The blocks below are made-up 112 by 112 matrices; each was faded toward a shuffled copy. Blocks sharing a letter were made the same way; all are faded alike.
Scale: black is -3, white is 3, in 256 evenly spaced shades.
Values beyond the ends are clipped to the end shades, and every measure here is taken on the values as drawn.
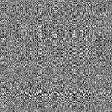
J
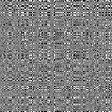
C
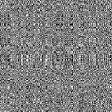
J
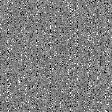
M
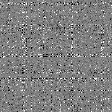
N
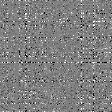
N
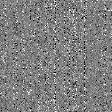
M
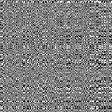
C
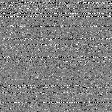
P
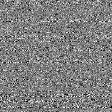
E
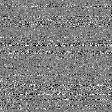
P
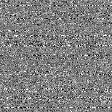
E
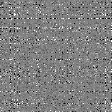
N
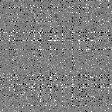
N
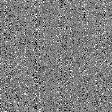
M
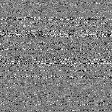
P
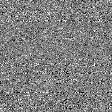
E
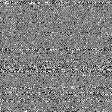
P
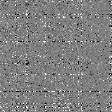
N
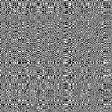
C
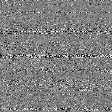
P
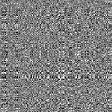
J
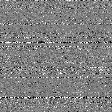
P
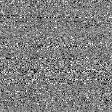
E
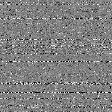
P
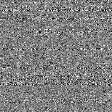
E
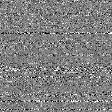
P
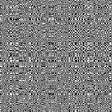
C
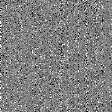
M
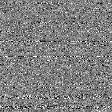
E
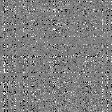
N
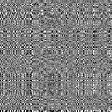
C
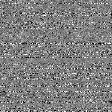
P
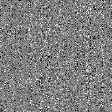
M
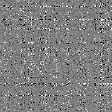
N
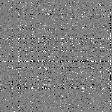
N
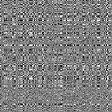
C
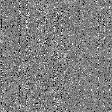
M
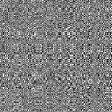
J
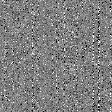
M
